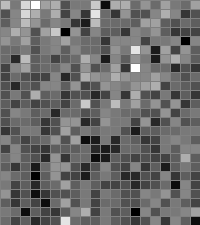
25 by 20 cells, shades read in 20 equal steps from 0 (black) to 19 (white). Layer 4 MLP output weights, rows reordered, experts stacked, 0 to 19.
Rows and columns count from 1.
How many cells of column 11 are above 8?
12
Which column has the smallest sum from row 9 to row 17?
10
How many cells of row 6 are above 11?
2
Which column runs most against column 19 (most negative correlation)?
16
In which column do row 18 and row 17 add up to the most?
19
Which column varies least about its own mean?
8
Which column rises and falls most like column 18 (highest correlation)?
13
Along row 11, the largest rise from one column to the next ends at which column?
14
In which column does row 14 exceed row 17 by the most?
11
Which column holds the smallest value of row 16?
9
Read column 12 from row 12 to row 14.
14 9 9
